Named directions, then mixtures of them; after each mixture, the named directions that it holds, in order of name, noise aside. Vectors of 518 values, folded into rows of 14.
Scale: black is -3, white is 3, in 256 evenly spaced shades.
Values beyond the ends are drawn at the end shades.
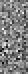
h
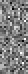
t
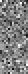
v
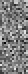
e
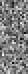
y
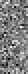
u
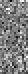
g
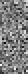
e.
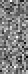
e, g.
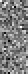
e, u, v.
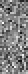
g.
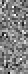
u, v, y.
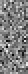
e, h, v.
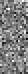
e, g.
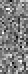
g, y.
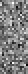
v, y.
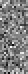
u.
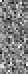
t, v, y.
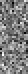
y.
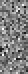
h, y.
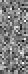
t.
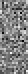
e, t, y.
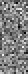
e, y.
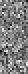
h, v.
